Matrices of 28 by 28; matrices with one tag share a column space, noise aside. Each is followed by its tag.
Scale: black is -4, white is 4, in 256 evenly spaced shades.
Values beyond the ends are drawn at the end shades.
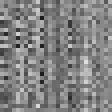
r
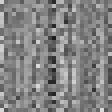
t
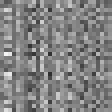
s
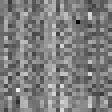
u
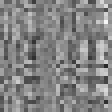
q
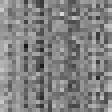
s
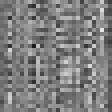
r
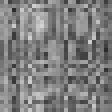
q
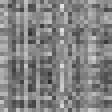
t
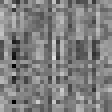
q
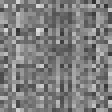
t
